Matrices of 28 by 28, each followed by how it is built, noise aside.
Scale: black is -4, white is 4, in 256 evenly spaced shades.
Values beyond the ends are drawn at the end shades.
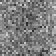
smooth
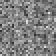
blocks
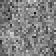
smooth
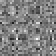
low rank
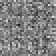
blocks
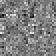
low rank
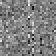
uneven columns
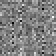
uneven columns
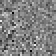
lower triangular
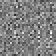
low rank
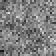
smooth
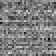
blocks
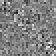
banded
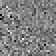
lower triangular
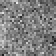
smooth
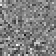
lower triangular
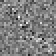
banded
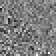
lower triangular
